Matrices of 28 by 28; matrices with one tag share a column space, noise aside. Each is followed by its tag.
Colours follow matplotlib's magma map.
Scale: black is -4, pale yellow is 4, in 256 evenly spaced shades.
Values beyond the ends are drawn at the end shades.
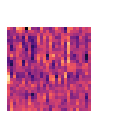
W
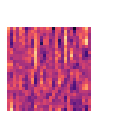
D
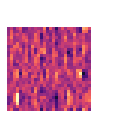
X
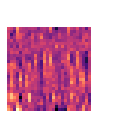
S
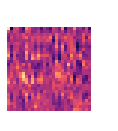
W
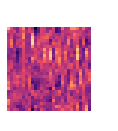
D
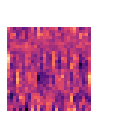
S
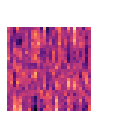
D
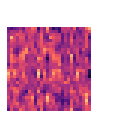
X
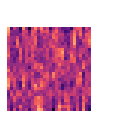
D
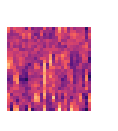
S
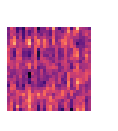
D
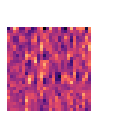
W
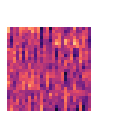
D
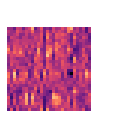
X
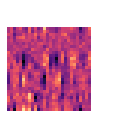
S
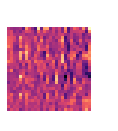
W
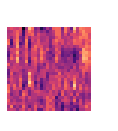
D
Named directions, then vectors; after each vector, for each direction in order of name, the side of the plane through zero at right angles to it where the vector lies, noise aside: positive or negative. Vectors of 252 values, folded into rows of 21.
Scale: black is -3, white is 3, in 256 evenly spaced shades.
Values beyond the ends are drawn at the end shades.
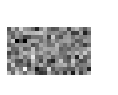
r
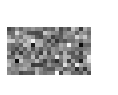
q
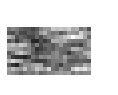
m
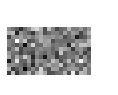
negative, negative, negative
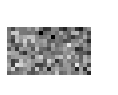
negative, positive, negative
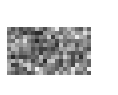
positive, positive, negative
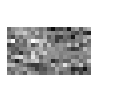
negative, positive, positive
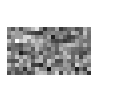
negative, positive, negative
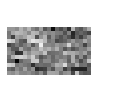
negative, positive, positive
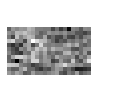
negative, positive, positive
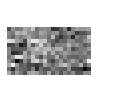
negative, positive, positive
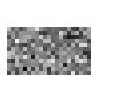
negative, negative, negative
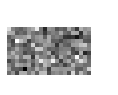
negative, negative, negative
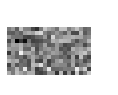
positive, negative, positive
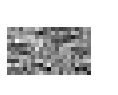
negative, positive, negative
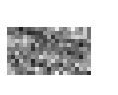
positive, positive, negative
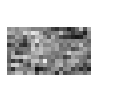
negative, negative, positive
